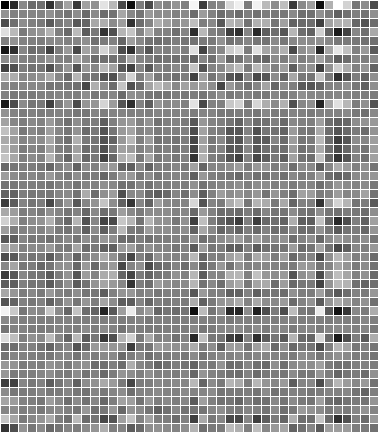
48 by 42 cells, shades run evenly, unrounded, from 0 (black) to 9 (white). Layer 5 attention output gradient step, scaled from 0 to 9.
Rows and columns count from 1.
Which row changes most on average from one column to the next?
1
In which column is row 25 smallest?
38
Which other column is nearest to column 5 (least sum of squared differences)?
4
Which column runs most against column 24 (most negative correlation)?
28
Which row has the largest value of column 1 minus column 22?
35
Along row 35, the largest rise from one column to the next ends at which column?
23
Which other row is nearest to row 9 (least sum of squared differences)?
47
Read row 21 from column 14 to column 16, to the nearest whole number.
4 4 5
